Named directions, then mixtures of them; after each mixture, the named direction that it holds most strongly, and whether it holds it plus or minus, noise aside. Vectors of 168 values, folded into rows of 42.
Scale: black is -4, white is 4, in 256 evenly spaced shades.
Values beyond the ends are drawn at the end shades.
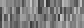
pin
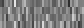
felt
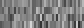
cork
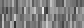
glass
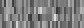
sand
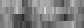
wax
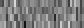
felt, plus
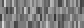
glass, plus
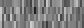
pin, minus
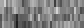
wax, plus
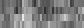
wax, minus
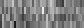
glass, plus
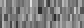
pin, plus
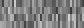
cork, minus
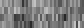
cork, minus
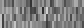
glass, minus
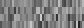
cork, plus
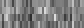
sand, plus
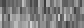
pin, minus
